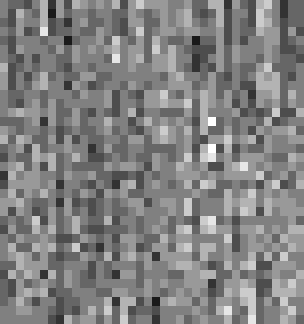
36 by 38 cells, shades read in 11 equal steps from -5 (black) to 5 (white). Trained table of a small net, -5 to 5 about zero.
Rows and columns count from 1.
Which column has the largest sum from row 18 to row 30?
24
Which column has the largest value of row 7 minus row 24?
15
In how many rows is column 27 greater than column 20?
18
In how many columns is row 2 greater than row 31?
17
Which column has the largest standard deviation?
27
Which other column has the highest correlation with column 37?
29
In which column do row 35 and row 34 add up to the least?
20
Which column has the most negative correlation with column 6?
7
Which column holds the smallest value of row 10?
9
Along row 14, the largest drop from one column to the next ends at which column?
28
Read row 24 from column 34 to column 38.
2 0 1 1 1
